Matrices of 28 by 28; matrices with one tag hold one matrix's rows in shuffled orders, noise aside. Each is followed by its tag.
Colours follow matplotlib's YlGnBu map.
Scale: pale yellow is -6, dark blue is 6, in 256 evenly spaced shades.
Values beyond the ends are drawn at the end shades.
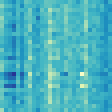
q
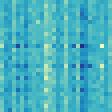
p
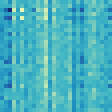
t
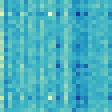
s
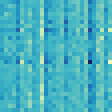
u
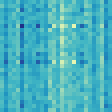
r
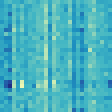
t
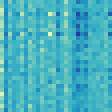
s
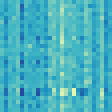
r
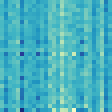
r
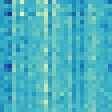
t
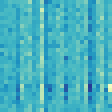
u
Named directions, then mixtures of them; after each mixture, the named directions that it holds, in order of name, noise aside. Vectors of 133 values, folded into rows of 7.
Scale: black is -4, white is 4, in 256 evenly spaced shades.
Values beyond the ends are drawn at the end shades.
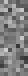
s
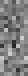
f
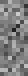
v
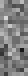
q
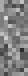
q.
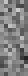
q, s.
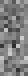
f.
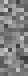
s.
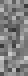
f, v.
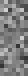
s.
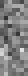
q.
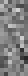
q, s.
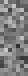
s.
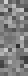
s.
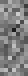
v.
